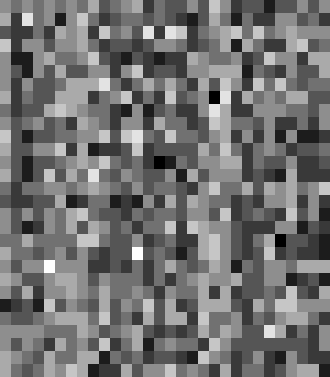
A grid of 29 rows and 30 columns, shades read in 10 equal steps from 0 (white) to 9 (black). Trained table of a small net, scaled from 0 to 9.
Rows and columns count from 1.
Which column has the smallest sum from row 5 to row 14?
21
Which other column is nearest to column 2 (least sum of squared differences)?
11
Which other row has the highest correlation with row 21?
9
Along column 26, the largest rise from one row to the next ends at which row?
19
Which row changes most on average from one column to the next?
8
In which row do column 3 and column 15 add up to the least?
2
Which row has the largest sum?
16
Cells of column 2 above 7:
1
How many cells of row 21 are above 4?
15
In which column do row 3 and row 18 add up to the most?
3
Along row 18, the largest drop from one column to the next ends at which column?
18
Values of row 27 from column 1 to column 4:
4 6 4 5
